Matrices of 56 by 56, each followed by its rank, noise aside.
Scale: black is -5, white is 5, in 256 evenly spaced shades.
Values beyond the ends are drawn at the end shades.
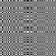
one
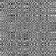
three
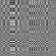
one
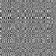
two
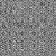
five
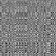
three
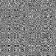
four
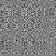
five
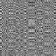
three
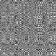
four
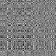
three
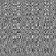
three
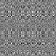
three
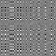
one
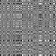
two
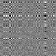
one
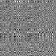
three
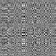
three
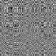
four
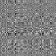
three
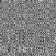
four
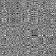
four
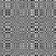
one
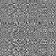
five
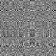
five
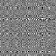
three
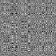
three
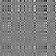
one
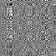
four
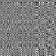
three
